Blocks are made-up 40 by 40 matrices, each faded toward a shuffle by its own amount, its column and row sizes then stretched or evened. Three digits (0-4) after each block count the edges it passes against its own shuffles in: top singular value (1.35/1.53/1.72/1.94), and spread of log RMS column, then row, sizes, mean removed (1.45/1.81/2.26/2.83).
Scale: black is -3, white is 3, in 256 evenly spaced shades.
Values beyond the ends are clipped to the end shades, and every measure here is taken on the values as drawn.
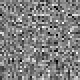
3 2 1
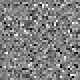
2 0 1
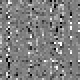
1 4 0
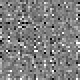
0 3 2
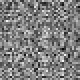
4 1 1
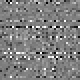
4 0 4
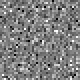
1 0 0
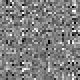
3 3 2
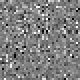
3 2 1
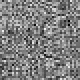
3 0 0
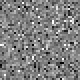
0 1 0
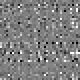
3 3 3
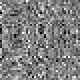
4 1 1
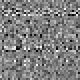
4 0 3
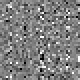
2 3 0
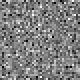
0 0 0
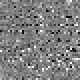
1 1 3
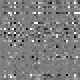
3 2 4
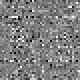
0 2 3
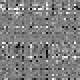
4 2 4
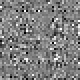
1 2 3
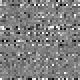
1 1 4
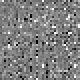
0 3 1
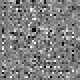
1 3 2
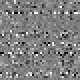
3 0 4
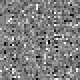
0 2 0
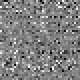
0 0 4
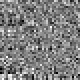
4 1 2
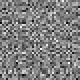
4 0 1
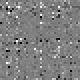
0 2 2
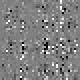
0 4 2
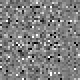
1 2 2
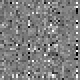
3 3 1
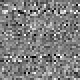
3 0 3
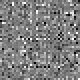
3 2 1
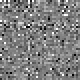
2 1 2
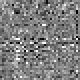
3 2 3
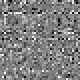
3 1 2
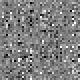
1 3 2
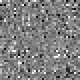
1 2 2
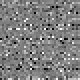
3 0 3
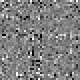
0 2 2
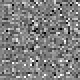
1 2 2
